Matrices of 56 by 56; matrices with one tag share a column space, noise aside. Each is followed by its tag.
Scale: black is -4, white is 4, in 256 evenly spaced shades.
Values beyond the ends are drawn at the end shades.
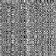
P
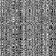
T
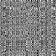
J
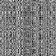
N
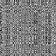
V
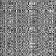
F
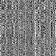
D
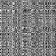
F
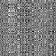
P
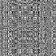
N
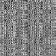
D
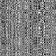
D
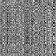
V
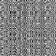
N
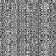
P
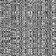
N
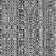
T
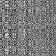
T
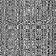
T
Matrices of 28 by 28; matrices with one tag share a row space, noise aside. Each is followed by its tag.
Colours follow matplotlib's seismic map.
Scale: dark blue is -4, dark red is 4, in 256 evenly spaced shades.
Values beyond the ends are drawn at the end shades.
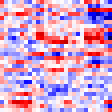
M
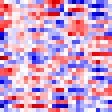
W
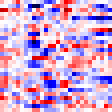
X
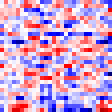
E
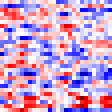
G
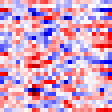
X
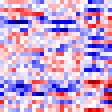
M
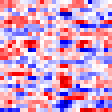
G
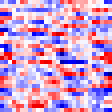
W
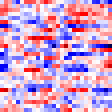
X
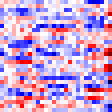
M
